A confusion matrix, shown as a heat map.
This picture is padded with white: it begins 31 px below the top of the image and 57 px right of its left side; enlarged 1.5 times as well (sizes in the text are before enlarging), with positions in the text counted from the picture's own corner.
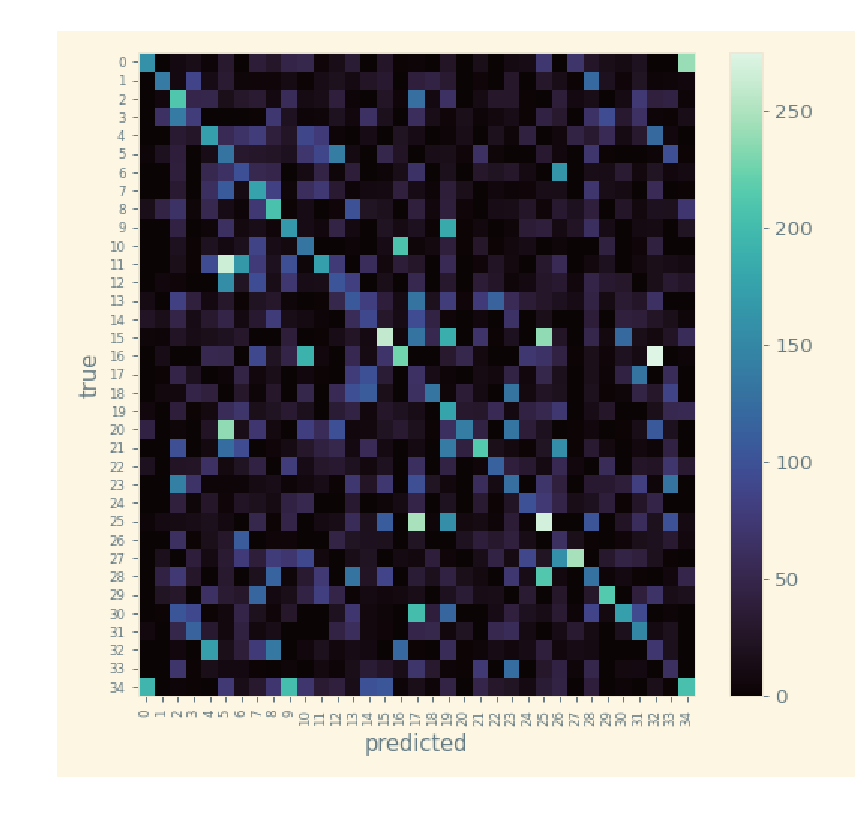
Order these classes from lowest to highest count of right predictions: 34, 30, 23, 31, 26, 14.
26, 14, 23, 31, 30, 34
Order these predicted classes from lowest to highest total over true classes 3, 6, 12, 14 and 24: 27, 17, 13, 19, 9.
27, 19, 9, 13, 17
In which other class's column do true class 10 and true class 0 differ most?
34
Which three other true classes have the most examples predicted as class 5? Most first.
11, 20, 12
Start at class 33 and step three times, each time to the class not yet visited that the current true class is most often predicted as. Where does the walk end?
17
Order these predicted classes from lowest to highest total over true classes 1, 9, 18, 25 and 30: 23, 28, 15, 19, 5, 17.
5, 15, 23, 28, 19, 17
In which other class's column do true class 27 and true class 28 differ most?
25
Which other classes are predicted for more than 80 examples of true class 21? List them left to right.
2, 5, 6, 19, 26
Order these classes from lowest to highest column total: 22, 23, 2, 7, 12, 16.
22, 16, 12, 23, 7, 2
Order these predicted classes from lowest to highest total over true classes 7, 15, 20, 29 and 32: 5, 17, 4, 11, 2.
2, 17, 11, 4, 5
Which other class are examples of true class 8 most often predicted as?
13
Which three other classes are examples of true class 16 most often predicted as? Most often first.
32, 10, 7
